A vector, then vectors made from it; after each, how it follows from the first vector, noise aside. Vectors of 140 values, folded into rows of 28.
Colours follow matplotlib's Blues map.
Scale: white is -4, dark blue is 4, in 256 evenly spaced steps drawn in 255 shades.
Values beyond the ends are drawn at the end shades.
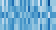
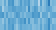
shrunk.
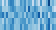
copied.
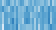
wrapped around, negated, shrunk.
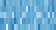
reversed, negated, partly zeroed.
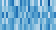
copied.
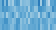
negated, shrunk.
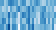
wrapped around, negated.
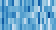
sign-scrambled.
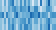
copied.
